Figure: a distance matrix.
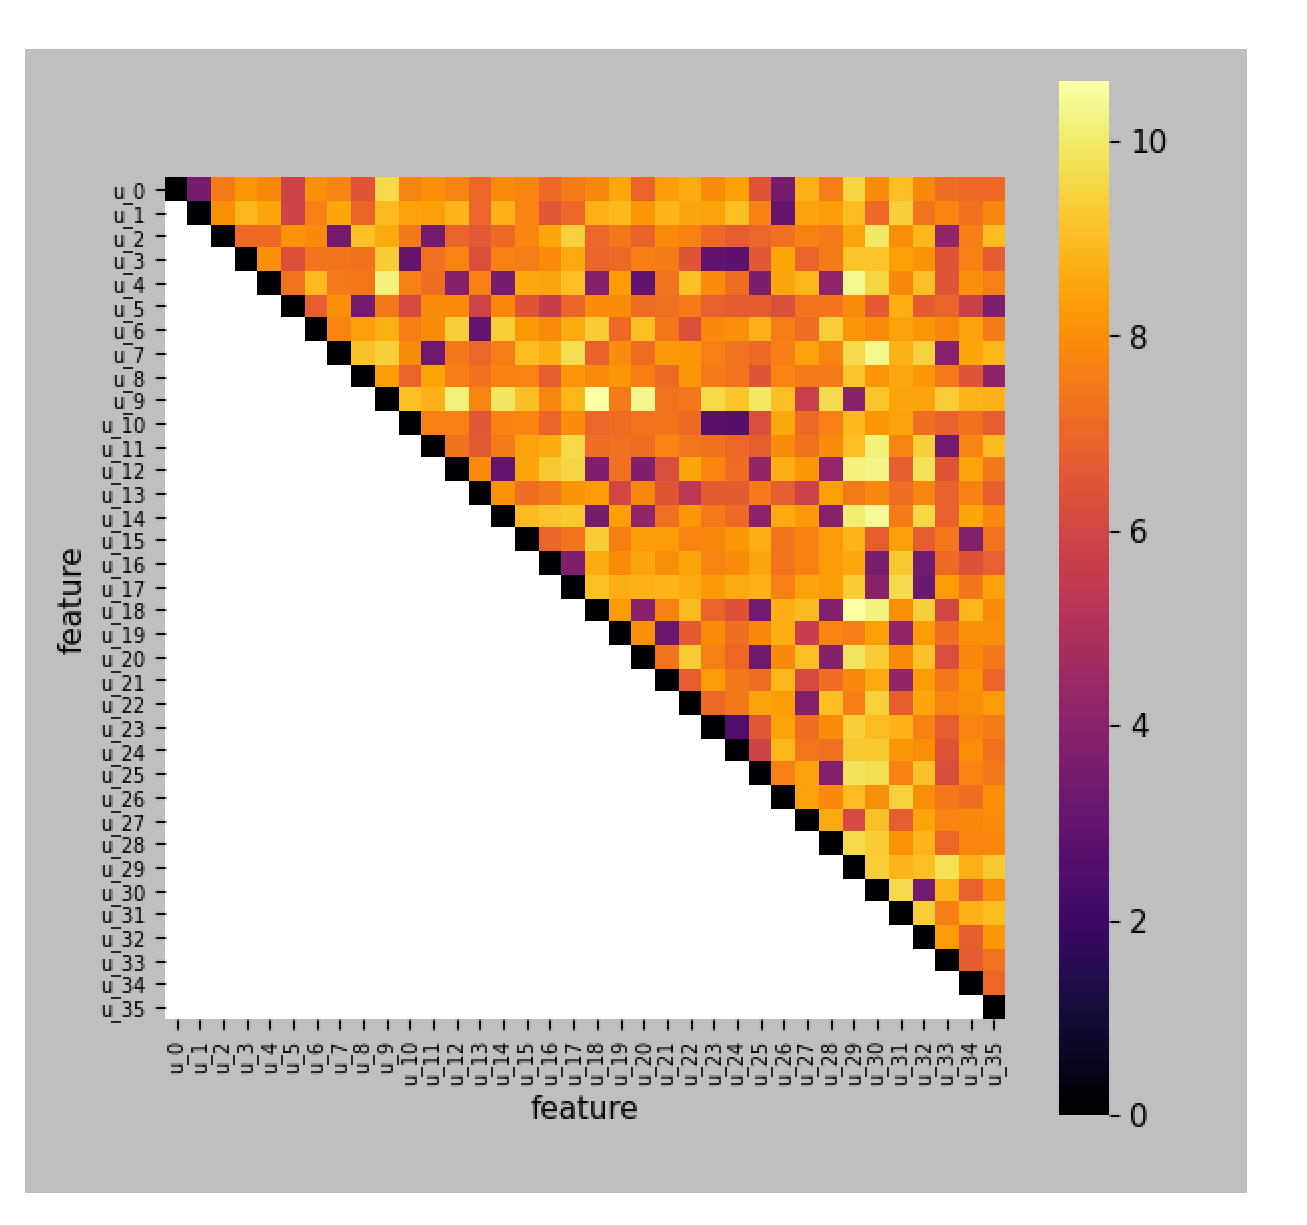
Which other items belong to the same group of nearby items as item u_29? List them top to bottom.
u_9
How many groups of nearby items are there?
11
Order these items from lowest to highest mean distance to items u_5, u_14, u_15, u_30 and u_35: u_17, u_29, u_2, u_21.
u_17, u_21, u_2, u_29
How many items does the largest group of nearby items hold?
7
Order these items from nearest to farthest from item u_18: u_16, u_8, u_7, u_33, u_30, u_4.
u_4, u_33, u_7, u_8, u_16, u_30
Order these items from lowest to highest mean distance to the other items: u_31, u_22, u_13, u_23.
u_13, u_23, u_22, u_31
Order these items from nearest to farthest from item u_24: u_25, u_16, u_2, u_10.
u_10, u_25, u_2, u_16
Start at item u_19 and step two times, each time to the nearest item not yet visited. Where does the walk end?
u_31
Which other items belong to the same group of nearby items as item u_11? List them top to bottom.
u_2, u_7, u_33
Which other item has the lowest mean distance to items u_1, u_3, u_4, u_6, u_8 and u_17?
u_5
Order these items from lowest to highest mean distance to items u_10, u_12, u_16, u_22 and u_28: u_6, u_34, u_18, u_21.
u_18, u_21, u_34, u_6
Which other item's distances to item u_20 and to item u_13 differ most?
u_6
